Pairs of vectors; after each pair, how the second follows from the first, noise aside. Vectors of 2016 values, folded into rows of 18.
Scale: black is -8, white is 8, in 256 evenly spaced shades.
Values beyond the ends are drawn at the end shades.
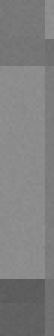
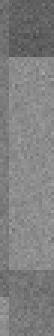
reversed.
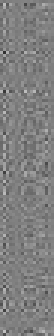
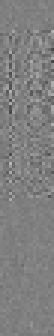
wrapped around, negated, partly zeroed.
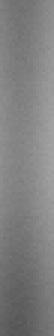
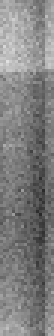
wrapped around, negated, scaled up.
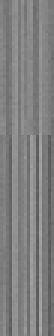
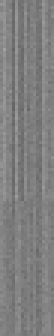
reversed, negated, shrunk.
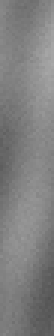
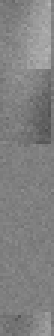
wrapped around, negated, partly zeroed.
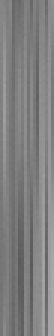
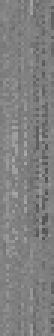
wrapped around, negated, partly zeroed.
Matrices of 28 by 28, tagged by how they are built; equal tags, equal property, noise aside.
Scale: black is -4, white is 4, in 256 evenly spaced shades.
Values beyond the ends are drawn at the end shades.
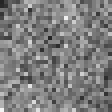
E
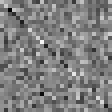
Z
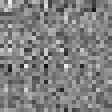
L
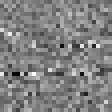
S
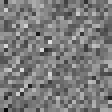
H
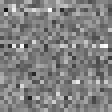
S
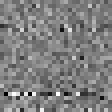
S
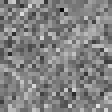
H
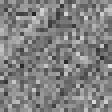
H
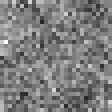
E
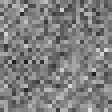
H
